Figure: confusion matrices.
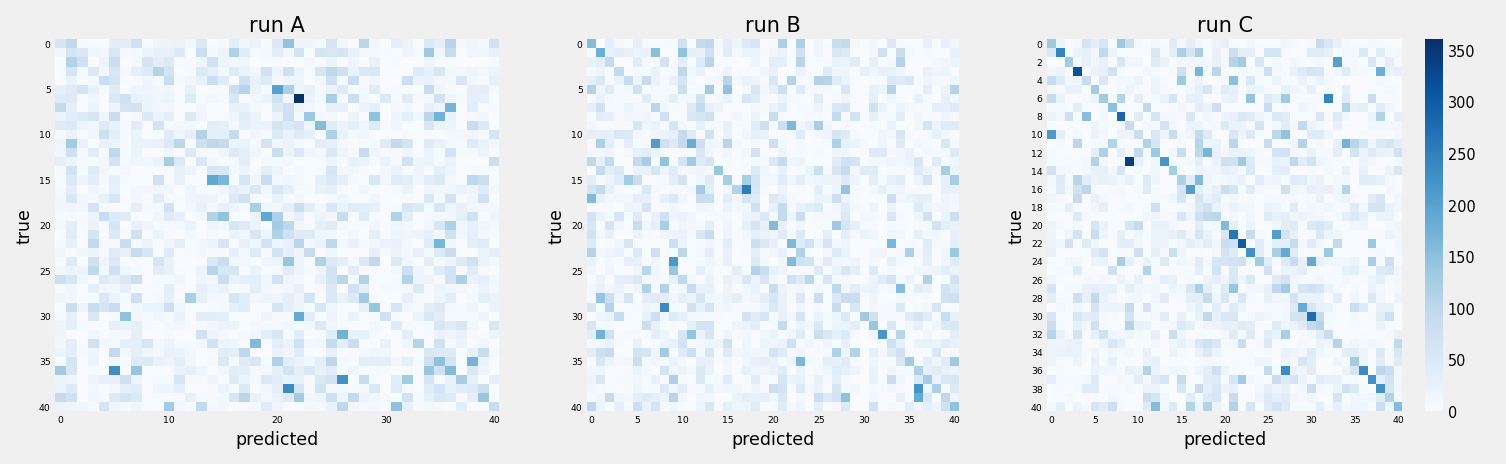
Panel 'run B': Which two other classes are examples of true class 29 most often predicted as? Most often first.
8, 2
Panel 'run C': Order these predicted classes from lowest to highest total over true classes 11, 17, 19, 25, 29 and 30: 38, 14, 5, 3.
14, 5, 38, 3
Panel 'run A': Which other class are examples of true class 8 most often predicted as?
35
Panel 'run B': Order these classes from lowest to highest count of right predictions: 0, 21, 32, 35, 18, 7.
21, 18, 7, 35, 0, 32
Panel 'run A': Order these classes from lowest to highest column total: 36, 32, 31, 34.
31, 32, 34, 36
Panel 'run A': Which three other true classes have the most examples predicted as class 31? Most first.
40, 19, 11
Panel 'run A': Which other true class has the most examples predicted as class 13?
10
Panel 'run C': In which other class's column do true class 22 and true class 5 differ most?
37
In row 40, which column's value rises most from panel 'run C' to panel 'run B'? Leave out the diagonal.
0
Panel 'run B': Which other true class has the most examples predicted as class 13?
5
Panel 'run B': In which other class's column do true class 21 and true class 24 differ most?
9
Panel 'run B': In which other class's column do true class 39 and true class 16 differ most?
17
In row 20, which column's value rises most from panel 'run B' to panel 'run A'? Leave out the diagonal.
36
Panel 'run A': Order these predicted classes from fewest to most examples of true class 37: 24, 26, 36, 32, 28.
36, 24, 28, 32, 26
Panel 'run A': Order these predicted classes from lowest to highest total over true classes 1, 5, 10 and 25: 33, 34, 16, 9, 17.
33, 9, 17, 34, 16
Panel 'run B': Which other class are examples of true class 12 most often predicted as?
18
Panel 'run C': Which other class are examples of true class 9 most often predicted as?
29
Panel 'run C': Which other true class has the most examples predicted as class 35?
11
